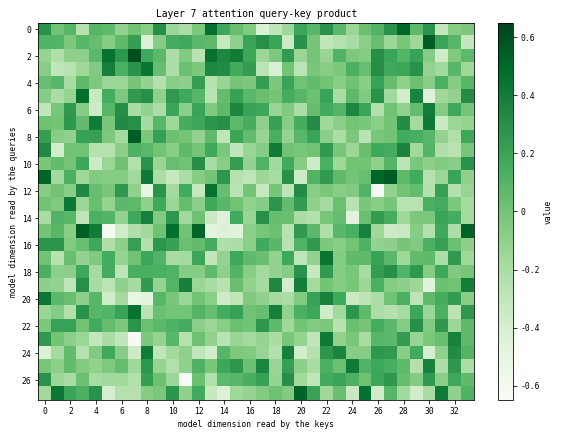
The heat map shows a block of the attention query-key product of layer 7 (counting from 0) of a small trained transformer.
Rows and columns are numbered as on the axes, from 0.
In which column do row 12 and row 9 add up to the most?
13
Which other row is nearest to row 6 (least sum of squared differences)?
25
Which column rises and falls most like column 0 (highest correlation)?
28
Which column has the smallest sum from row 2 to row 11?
31
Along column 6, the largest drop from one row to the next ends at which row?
8
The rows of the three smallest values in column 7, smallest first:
23, 20, 24
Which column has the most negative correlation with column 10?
14
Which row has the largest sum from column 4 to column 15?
2
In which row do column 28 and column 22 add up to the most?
0
